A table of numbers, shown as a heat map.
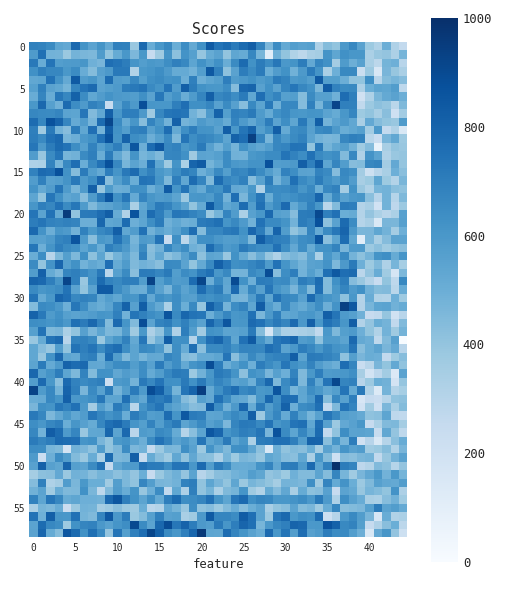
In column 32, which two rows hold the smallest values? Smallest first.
1, 34
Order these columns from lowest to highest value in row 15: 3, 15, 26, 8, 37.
8, 15, 37, 26, 3
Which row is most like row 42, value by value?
47
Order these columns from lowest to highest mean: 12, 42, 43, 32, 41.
41, 43, 42, 12, 32
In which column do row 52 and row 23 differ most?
34
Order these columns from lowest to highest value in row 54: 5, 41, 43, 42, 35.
41, 42, 43, 5, 35
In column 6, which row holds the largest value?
38
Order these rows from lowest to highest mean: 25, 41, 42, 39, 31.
25, 39, 42, 31, 41
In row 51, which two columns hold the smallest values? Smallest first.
14, 20
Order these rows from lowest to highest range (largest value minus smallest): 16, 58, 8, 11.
16, 8, 11, 58
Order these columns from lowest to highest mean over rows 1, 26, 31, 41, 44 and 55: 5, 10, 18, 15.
15, 10, 5, 18
